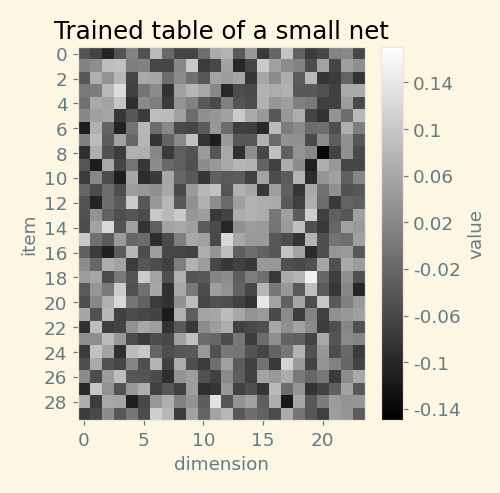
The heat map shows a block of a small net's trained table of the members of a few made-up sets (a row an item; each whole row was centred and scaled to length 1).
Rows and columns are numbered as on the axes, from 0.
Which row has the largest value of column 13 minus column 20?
5
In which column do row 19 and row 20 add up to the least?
7
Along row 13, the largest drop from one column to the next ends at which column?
20
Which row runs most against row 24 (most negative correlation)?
28
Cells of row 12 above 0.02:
11
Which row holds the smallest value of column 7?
21
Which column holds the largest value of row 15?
12
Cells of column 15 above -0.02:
19
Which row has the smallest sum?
10
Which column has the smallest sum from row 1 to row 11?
0
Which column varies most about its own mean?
3
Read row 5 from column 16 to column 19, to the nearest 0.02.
-0.04 0.04 0.06 -0.06
